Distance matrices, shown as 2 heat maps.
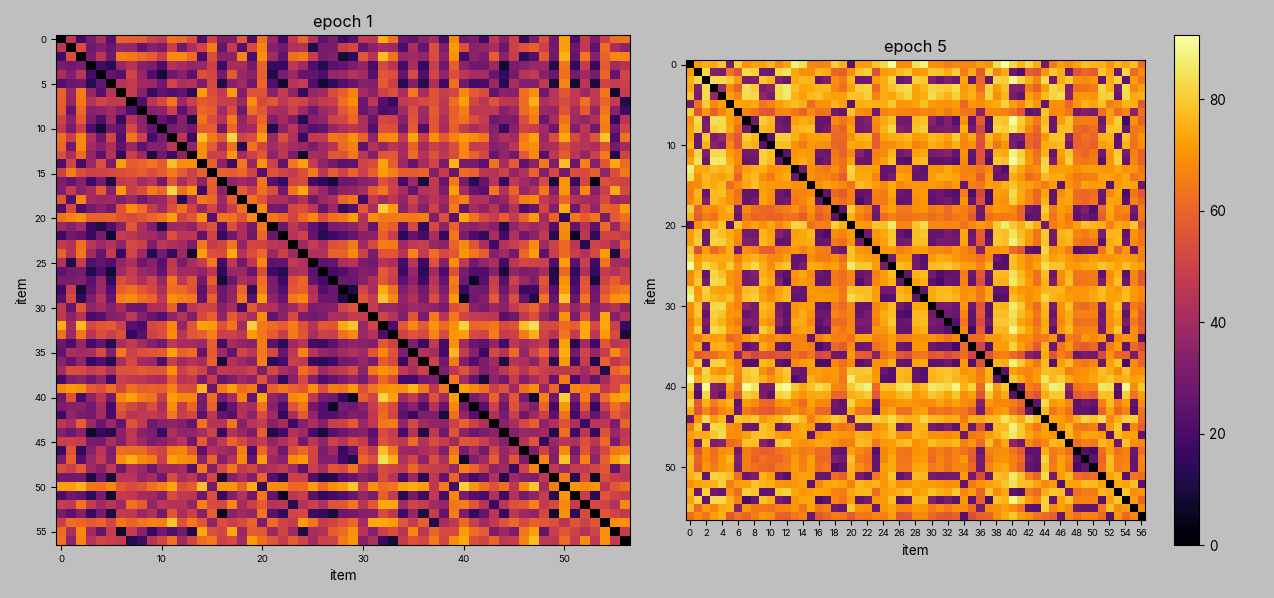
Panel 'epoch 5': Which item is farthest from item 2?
40
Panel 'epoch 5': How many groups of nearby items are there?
6
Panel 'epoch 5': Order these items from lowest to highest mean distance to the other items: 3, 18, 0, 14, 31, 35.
35, 31, 18, 14, 3, 0
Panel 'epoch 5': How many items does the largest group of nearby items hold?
20
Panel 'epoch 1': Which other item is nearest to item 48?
45
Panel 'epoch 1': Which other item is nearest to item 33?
56
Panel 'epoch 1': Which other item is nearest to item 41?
27
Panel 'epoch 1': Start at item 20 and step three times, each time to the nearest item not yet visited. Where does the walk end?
15
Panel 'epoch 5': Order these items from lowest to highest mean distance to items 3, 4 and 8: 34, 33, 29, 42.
33, 42, 34, 29
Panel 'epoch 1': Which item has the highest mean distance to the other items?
50
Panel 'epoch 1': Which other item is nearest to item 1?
25
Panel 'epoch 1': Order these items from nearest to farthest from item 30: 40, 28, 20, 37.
37, 20, 28, 40
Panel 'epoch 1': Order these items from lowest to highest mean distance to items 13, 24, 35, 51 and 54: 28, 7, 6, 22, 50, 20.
22, 6, 28, 7, 20, 50
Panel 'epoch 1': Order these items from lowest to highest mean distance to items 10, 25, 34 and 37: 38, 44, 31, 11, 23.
44, 38, 31, 23, 11
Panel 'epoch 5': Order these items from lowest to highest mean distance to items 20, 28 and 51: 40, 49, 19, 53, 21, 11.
11, 21, 19, 49, 53, 40
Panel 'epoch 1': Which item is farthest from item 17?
11
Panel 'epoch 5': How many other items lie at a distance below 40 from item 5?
3
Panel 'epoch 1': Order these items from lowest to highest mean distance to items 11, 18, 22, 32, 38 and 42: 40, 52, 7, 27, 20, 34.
34, 27, 7, 52, 40, 20
